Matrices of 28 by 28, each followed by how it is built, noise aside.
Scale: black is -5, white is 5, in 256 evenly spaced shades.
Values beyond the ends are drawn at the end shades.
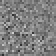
lower triangular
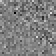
upper triangular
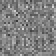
blocks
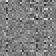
low rank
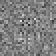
low rank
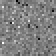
sparse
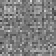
blocks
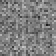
blocks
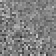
lower triangular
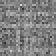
blocks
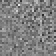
upper triangular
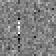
uneven columns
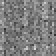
blocks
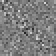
banded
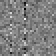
uneven columns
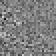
lower triangular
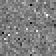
sparse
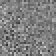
lower triangular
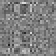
low rank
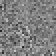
lower triangular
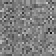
low rank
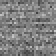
blocks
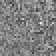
upper triangular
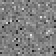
sparse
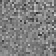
upper triangular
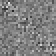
banded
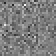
low rank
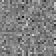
uneven columns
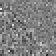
lower triangular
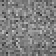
blocks
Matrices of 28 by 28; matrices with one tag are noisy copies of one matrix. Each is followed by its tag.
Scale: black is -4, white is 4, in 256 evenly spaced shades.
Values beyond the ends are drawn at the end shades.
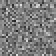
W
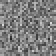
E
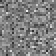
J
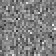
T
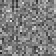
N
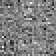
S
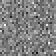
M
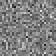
W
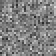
N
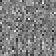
T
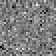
W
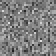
E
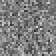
E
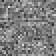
S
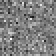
S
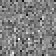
T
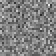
M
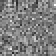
N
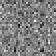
M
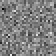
W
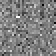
M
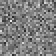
W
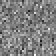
T
